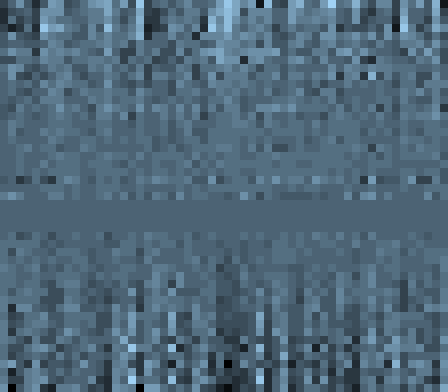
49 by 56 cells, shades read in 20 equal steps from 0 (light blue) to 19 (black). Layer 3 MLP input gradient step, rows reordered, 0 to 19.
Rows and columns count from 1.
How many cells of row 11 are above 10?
11
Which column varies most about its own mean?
29
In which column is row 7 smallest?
28
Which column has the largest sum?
2
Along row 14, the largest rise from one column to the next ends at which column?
56
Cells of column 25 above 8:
36
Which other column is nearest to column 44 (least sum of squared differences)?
31
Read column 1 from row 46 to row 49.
7 9 8 6
